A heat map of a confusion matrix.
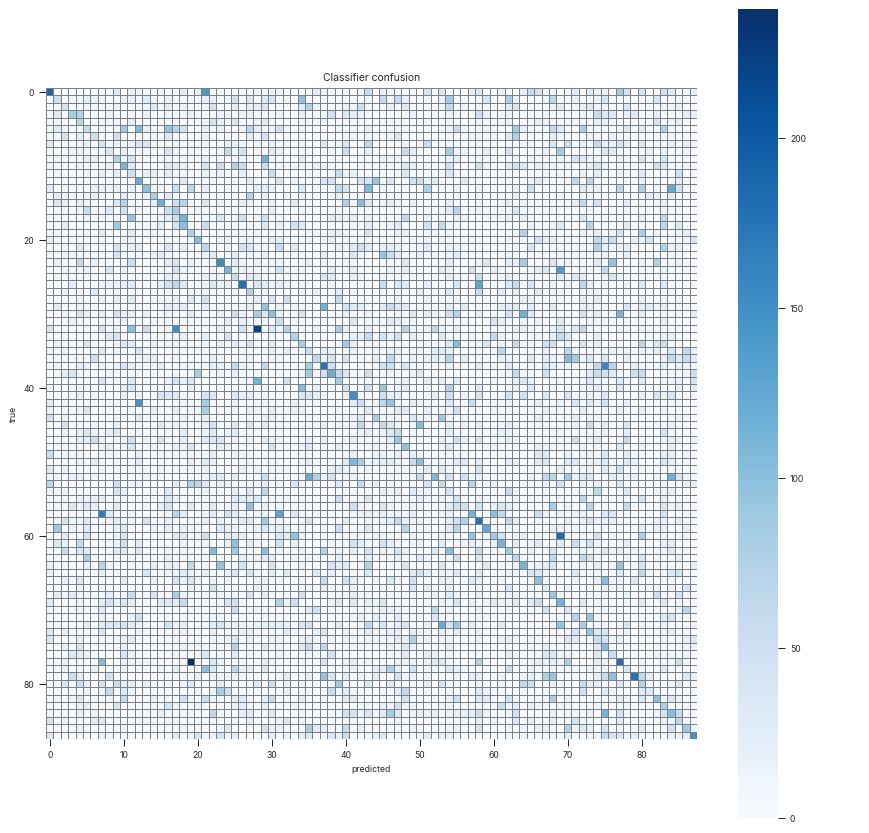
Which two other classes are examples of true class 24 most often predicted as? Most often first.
69, 75
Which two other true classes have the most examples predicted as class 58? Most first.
26, 77
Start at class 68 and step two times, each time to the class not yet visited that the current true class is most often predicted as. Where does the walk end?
18
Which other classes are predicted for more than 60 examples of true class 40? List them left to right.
34, 45, 54
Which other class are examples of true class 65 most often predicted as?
80
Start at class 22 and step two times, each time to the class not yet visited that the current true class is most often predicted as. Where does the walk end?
50
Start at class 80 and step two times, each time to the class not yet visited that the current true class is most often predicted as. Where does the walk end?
28
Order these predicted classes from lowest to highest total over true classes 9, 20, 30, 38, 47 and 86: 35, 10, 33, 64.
33, 10, 64, 35
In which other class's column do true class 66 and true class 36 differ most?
70
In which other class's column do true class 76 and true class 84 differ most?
75
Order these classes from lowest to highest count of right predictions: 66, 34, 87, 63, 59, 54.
54, 63, 34, 66, 59, 87
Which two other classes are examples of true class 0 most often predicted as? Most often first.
21, 77
